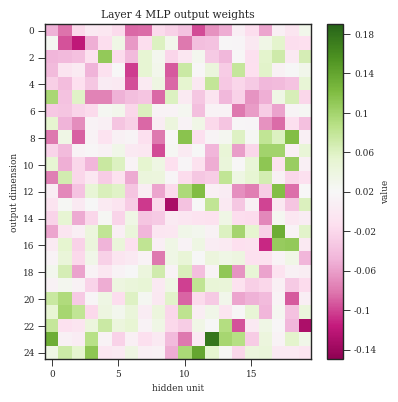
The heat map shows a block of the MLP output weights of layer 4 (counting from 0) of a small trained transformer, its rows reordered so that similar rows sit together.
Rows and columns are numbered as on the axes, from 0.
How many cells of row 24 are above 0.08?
3
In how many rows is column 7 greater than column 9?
15
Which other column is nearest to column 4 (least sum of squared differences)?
5
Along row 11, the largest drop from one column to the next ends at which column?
2
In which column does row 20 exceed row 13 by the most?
9
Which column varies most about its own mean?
16
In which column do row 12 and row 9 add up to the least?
8
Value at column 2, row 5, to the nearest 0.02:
0.06
